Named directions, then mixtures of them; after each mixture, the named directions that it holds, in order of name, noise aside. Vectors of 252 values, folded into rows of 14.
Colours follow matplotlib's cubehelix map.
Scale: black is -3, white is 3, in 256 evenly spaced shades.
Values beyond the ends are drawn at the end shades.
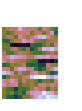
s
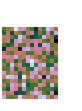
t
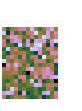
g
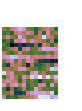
s, t.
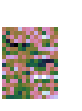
g, s.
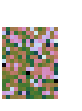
g.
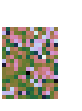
g.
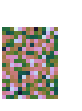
g, t.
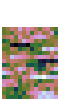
s.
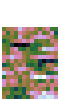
s.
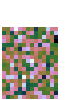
t.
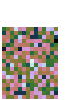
t.
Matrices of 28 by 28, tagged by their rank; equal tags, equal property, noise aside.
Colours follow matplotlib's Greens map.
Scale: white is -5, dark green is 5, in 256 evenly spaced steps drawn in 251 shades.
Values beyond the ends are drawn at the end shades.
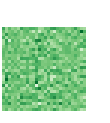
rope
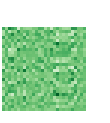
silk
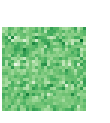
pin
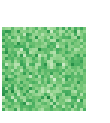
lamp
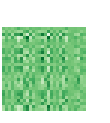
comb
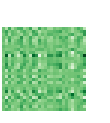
comb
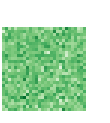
lamp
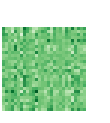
rope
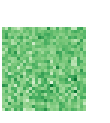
lamp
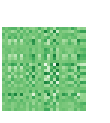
comb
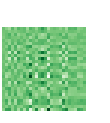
comb
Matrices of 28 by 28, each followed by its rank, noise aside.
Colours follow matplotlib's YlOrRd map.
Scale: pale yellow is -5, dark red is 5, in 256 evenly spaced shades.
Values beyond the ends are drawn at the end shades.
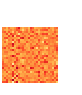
five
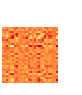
two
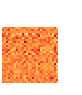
five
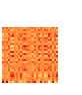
two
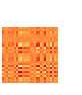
one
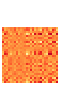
two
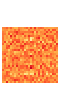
five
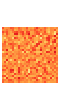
four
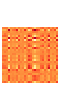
one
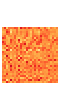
four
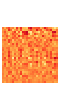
three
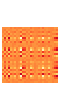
one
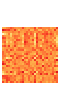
three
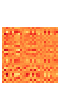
two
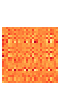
two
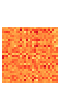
four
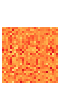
five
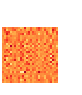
four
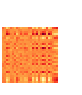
one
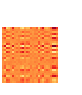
one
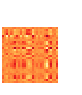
two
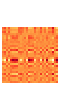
one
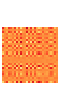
one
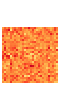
five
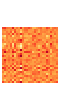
two
